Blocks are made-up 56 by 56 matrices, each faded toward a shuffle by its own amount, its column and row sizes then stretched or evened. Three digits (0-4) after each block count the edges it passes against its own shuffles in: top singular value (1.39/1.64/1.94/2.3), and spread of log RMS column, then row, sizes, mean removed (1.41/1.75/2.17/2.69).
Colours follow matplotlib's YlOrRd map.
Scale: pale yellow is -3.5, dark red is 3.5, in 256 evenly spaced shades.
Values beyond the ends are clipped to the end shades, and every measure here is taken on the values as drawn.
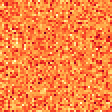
2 0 0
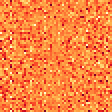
2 3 0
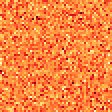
1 0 0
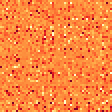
0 3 2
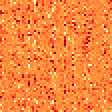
1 3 0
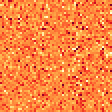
2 2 1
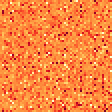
0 2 0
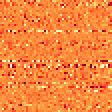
3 0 4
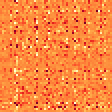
0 4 3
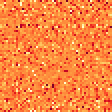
1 0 2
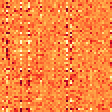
4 4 2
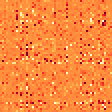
2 3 3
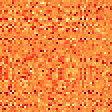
4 0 3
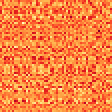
4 0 4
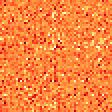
0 2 2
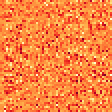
3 3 1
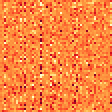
3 4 0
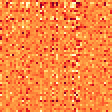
3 4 3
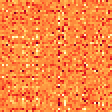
3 3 2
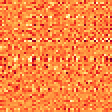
4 1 4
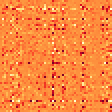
2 4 3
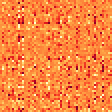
3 4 2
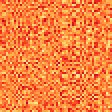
4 1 0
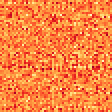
2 0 3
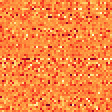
2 0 4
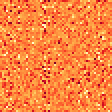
1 3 0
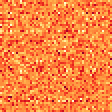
2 2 2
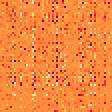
3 4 3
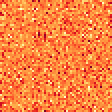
0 2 0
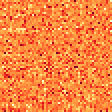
2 0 1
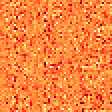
0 3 1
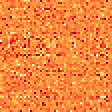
3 2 2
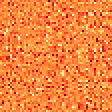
3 1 0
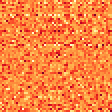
3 0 3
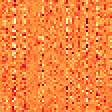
3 4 0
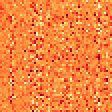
2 4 0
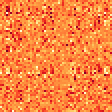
3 3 1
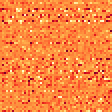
0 0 4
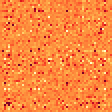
0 2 2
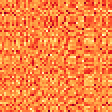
4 1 0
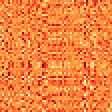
4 3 2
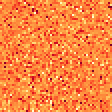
1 1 0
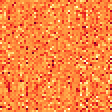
3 3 0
